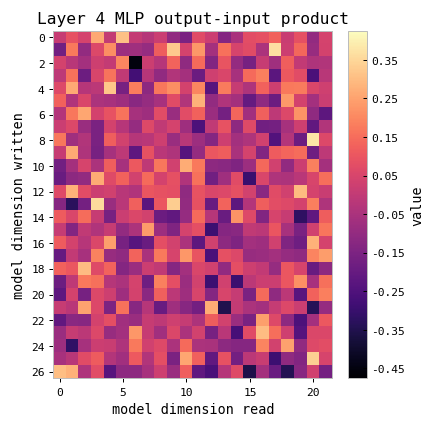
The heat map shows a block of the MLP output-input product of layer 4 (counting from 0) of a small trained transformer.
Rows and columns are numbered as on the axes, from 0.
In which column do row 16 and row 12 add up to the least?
6
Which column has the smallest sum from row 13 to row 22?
19
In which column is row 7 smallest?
11
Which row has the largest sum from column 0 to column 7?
0
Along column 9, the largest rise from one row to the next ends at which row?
1
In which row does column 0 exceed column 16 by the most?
26
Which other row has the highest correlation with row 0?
21
